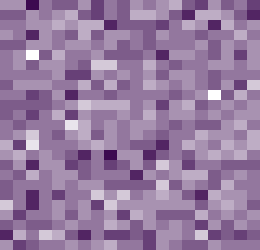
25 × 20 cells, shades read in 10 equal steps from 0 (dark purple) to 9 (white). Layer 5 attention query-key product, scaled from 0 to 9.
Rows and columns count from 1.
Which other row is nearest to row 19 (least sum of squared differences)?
5
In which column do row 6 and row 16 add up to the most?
3
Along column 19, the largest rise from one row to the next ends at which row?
10
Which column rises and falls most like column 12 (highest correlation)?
9
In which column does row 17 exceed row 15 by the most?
13
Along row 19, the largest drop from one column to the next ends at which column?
14
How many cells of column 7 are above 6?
1
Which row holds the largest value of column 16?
24
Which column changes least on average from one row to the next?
4
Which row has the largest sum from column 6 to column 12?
11
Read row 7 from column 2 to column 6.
5 3 5 5 4
